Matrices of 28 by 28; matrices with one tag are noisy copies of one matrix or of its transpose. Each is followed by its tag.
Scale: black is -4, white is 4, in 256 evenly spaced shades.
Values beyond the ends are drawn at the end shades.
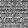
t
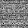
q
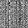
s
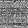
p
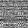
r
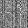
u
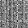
t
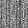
r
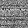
s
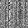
s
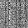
s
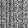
t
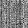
r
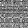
t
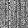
s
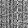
t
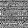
r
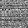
s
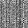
r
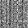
t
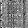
p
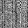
u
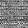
r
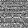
t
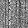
s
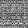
q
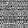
r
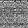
p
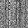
s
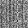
t
